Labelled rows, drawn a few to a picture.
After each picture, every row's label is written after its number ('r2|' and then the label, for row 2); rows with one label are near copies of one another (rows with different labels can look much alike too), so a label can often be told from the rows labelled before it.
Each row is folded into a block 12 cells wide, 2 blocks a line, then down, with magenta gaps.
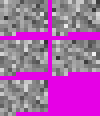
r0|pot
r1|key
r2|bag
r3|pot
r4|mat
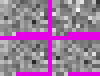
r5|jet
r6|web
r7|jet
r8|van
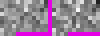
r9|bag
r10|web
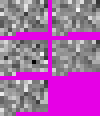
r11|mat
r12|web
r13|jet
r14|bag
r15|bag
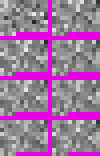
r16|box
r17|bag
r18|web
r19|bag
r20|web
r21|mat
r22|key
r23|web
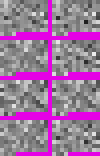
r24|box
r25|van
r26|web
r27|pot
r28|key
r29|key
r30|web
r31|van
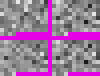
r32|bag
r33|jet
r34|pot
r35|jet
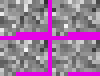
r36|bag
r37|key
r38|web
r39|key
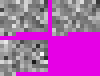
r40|key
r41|web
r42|jet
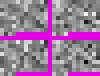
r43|key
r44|box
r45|bag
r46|jet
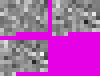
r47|web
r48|box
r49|box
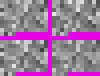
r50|key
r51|mat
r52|key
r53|bag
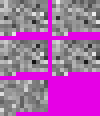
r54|box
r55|pot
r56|jet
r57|jet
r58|bag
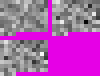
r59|key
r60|jet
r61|pot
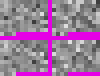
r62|van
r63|key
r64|box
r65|bag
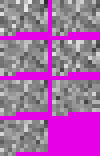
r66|bag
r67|mat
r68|key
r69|mat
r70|bag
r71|van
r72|bag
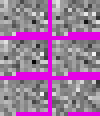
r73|box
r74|box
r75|jet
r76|pot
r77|pot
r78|web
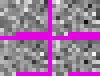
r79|web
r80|jet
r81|pot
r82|van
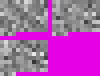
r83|mat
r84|van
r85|box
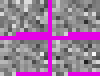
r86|mat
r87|box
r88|pot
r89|van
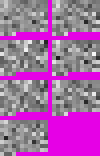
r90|box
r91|box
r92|web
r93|van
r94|mat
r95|box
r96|van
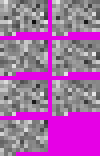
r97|jet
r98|jet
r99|key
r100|box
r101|jet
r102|box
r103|web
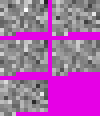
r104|web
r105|pot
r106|bag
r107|mat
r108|jet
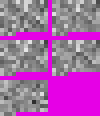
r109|mat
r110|bag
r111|web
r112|bag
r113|van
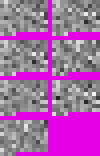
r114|pot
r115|box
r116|box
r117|mat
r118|van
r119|van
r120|bag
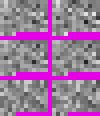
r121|box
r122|box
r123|jet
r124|jet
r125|mat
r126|key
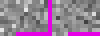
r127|bag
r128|pot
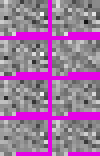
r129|pot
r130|box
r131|van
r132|mat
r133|pot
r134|jet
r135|pot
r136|box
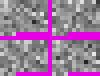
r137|box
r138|bag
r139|mat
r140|jet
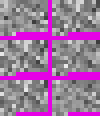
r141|box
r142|mat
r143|mat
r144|key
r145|bag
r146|pot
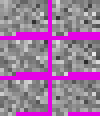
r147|jet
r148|van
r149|web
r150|jet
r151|mat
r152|pot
